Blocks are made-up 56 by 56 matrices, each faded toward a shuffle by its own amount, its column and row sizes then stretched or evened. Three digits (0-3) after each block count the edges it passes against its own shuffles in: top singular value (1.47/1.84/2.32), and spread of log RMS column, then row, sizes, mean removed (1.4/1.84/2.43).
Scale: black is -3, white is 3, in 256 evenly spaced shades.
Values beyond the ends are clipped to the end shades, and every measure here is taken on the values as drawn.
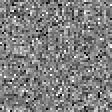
1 1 0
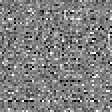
2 1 3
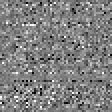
0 1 3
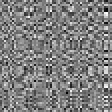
3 3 1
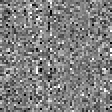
1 3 0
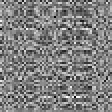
3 1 3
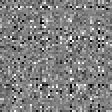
2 3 3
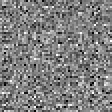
2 1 2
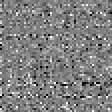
1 1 3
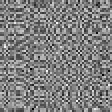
3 0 0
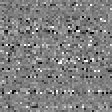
1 0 3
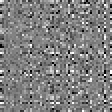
3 3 2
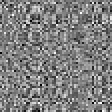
3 2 2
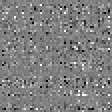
0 2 3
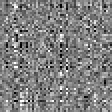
3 3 2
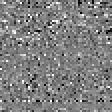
1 1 3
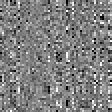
3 3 0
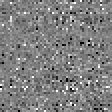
1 2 2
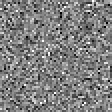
1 0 0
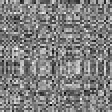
3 1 1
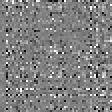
2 3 3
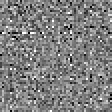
0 2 2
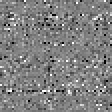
0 1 3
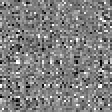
2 2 2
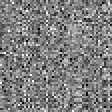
2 1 0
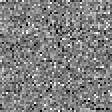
1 0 1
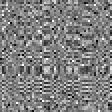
3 2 0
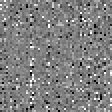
0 3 1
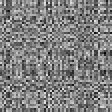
3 2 1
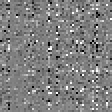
1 3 2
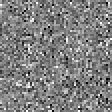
0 2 0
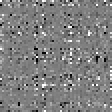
0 3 3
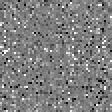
0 1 0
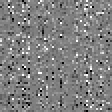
0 3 0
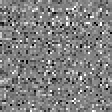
2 1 2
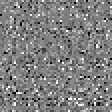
2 0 2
